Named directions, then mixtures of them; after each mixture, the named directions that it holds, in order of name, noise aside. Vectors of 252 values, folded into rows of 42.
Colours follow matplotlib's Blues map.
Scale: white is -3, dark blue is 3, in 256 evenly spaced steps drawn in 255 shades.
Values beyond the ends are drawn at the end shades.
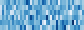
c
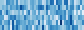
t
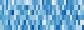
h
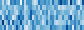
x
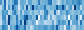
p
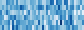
t.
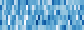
h, p.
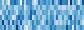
x.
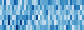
p, x.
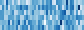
h, t.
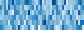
h.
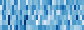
h, p.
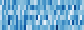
c, p.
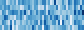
t.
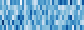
x.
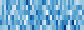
c, p.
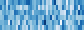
h, t.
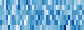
c, p.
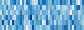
c, x.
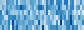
t.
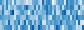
h.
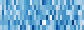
c, h.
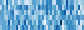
h, t.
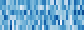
t.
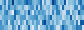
h.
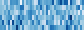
t, x.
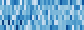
p, x.
